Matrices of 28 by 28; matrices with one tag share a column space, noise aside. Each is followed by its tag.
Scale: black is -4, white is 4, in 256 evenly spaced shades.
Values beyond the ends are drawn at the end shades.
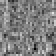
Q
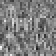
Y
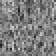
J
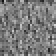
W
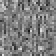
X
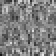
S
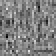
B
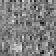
Q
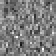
J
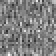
W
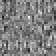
J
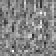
B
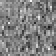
J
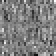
S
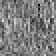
Y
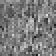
Y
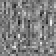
B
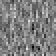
Y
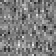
J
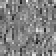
S
